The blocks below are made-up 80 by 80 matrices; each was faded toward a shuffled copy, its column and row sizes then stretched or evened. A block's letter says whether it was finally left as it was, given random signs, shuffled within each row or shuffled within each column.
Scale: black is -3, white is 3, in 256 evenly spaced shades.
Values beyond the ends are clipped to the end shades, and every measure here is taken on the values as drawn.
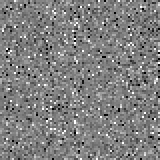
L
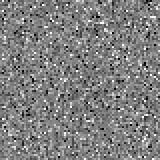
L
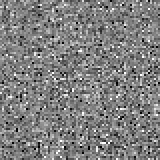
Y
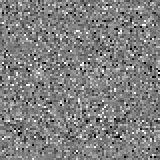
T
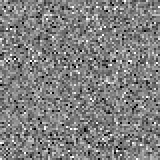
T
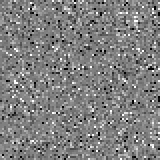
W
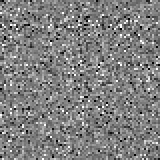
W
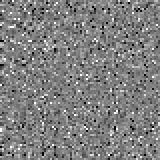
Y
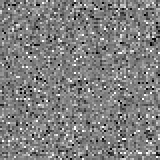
Y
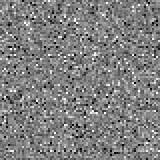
Y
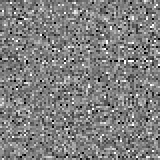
Y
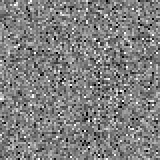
L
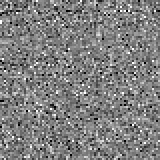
T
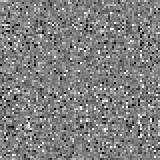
Y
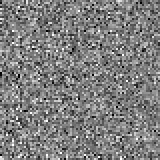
W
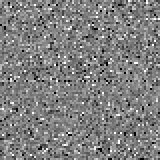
T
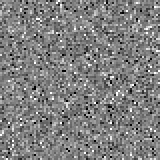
L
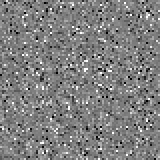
Y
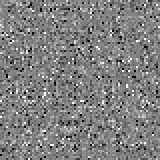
Y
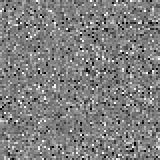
W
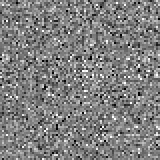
Y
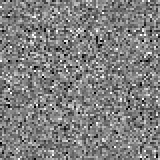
W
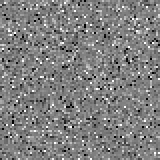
T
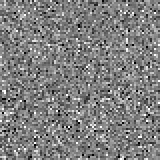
W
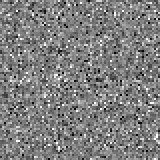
W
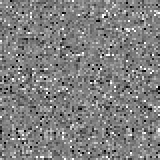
Y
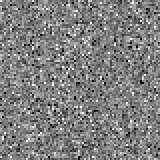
L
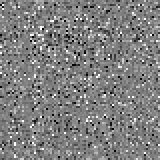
Y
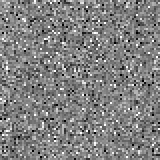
W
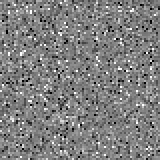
L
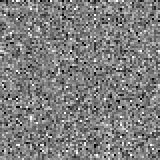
W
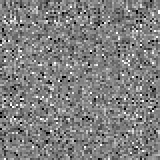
Y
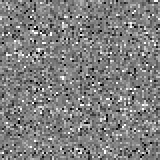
W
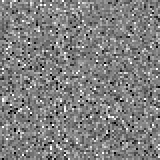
L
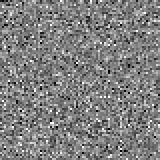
W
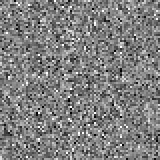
L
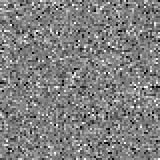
T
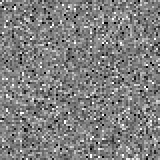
L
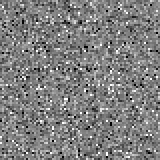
W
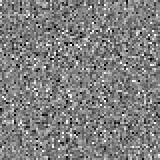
Y
